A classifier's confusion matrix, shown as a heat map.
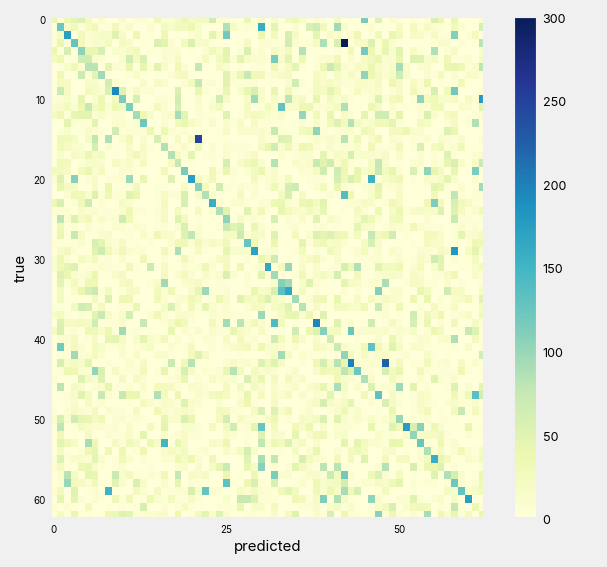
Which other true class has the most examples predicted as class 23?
0
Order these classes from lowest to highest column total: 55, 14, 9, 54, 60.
14, 60, 9, 54, 55
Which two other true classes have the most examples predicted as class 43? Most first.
39, 13
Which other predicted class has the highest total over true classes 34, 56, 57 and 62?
47
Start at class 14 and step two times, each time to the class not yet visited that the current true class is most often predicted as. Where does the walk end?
32
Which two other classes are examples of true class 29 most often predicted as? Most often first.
58, 18
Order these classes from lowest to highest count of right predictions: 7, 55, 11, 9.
7, 11, 55, 9
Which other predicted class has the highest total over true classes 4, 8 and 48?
45
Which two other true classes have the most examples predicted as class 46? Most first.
20, 41
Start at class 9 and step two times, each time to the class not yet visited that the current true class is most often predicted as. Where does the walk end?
25
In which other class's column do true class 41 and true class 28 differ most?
1
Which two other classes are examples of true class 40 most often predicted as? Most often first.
58, 32
